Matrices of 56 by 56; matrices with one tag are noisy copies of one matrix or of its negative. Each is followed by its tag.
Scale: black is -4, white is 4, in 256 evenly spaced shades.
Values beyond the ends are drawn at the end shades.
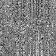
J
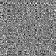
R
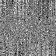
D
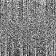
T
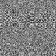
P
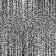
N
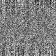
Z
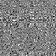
P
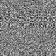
P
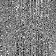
J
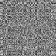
R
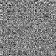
R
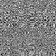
P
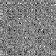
R
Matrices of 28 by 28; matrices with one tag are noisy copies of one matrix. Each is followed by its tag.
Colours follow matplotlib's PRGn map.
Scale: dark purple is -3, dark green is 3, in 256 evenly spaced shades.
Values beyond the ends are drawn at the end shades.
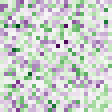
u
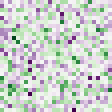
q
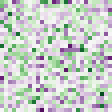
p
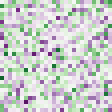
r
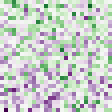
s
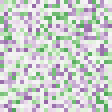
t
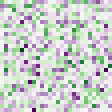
u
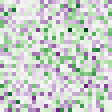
u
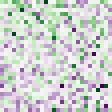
s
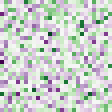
t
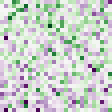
s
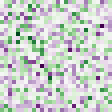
p
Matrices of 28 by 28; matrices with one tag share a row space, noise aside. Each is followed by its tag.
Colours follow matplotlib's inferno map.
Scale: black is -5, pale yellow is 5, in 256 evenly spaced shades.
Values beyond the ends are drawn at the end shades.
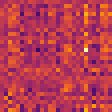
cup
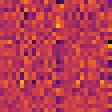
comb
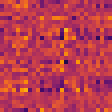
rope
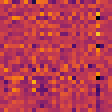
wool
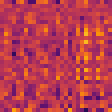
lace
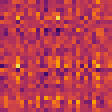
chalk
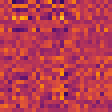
rope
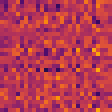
chalk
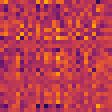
chalk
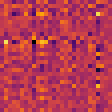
wool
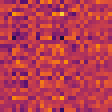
rope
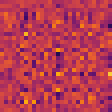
comb
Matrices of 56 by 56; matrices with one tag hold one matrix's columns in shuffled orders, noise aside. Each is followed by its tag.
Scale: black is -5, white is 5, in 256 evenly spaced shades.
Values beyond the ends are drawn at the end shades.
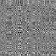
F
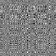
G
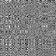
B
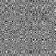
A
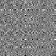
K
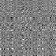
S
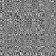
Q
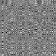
F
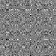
K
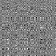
S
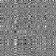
B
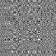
A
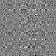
K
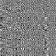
S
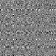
K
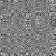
Q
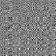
S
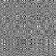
B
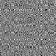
K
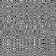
B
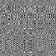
G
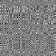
G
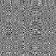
F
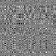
G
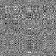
G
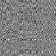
A
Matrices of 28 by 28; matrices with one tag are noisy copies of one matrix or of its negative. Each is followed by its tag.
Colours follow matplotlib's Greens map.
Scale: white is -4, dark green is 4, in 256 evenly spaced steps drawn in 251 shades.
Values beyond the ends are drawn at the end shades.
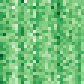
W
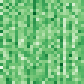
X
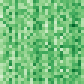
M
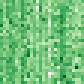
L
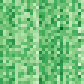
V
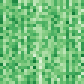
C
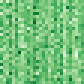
X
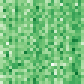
M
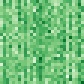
C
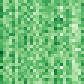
M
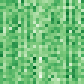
C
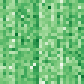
V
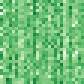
X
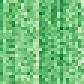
V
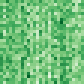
L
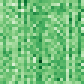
C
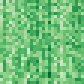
L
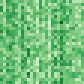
L
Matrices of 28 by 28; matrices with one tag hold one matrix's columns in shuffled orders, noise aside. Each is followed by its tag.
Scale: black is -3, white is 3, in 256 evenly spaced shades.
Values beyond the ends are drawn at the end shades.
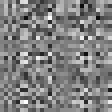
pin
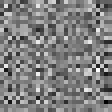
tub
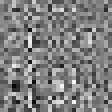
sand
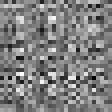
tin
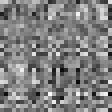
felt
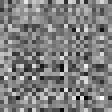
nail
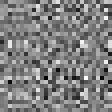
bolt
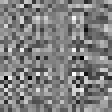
tin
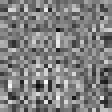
sand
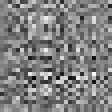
tin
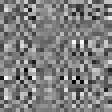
bolt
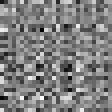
nail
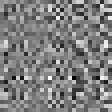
bolt
